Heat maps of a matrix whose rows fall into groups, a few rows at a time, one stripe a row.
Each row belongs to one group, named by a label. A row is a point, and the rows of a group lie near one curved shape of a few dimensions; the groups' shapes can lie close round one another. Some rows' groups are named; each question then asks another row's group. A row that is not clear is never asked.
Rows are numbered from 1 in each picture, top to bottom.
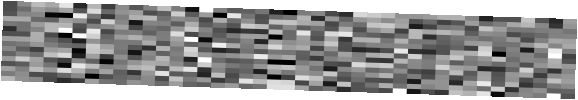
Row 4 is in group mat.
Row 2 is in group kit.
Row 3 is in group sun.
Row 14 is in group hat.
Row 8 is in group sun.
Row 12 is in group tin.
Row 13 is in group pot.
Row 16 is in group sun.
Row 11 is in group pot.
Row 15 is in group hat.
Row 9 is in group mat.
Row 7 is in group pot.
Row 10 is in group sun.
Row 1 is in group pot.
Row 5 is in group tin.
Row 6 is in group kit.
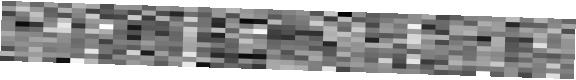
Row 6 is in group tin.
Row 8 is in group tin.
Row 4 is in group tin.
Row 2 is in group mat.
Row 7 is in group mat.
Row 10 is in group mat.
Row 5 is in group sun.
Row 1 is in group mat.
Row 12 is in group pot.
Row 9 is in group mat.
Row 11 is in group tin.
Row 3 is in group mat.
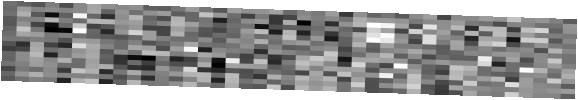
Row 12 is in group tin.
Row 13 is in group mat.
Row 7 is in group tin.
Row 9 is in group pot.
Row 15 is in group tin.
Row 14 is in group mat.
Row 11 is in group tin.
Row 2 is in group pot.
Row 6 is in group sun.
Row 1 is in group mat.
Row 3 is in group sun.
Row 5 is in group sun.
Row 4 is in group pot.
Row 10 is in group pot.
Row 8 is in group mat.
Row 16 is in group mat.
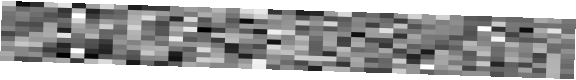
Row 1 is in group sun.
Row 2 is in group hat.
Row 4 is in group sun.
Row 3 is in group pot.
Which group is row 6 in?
mat
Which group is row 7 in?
kit
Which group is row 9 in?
tin
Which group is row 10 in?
pot
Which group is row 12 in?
sun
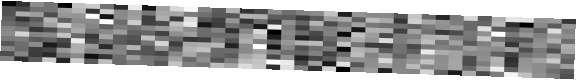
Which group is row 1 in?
mat
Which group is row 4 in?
pot
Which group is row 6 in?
sun
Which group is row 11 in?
hat
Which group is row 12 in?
mat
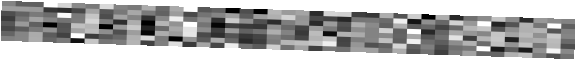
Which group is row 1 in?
tin
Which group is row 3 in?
kit
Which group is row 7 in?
pot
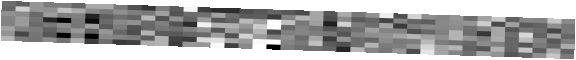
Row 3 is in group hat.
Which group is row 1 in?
mat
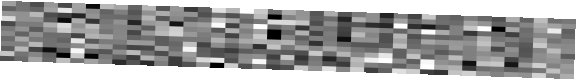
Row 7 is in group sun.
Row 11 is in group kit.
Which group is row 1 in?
mat
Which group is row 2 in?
kit
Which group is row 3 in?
sun
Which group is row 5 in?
kit
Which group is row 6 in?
kit
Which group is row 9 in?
mat
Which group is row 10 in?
sun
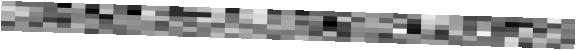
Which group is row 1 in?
kit
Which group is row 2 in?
mat
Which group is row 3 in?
tin
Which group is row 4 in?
sun
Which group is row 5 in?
mat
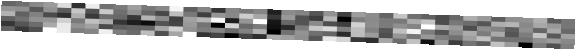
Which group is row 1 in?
kit
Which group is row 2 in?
mat
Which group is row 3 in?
kit
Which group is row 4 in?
tin
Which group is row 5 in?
kit
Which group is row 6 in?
tin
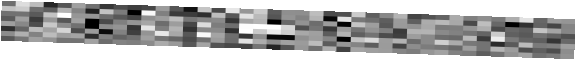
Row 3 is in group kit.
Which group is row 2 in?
mat
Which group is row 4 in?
hat
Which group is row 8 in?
pot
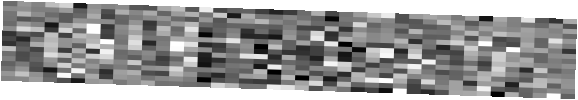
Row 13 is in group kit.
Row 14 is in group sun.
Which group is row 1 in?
pot
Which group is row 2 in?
tin
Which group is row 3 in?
tin
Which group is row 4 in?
mat
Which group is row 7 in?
mat
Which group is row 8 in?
pot
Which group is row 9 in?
pot
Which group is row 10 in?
mat
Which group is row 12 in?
pot
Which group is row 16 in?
sun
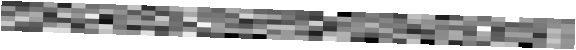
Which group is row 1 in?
mat
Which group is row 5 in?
sun
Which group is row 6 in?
tin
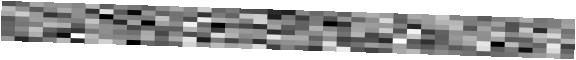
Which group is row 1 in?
pot
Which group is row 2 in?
mat
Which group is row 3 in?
tin
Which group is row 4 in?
mat
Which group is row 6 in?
sun
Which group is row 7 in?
pot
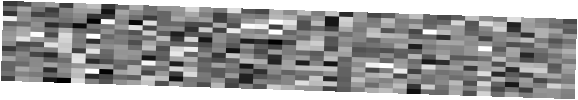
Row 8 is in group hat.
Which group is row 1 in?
mat
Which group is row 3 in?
hat
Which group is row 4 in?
mat
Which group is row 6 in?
mat
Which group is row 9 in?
tin
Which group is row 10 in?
kit
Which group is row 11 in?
sun
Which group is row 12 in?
pot
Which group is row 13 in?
pot
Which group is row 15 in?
pot
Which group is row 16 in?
sun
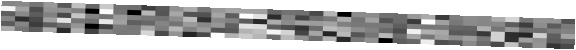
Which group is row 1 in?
mat
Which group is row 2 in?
mat
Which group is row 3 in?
pot
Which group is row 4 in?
sun
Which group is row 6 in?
mat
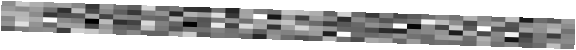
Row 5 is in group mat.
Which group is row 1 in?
hat
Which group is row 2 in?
kit
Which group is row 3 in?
sun
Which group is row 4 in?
hat
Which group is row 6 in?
pot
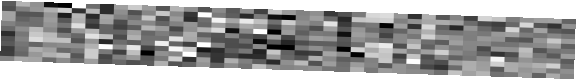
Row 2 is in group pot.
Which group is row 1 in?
sun
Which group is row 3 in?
mat
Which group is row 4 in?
mat
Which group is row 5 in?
kit
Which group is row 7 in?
pot
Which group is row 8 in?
pot
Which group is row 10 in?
mat
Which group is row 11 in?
kit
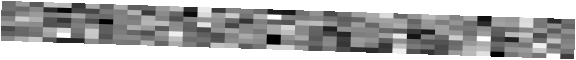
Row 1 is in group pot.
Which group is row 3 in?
pot
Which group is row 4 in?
tin
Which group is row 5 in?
sun
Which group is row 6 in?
kit
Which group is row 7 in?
kit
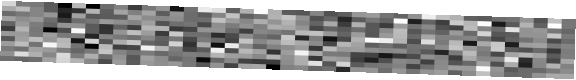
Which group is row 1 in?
kit
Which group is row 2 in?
sun
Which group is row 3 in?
mat
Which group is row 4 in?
sun
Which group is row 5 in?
pot
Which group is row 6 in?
sun
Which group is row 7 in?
hat
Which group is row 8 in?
kit
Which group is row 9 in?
hat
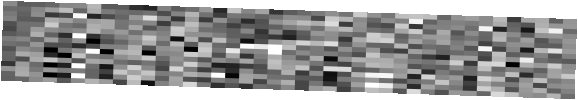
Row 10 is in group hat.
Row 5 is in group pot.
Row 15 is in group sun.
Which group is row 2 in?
tin
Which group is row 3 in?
pot
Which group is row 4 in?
tin
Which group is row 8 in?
hat
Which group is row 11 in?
sun
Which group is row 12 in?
tin
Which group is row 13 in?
sun
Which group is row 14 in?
tin
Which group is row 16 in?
mat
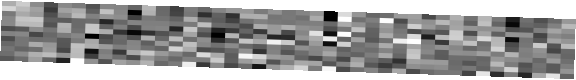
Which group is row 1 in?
mat
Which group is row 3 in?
mat
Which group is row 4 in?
tin
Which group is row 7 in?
hat
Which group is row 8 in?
mat
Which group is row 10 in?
hat
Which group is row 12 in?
pot
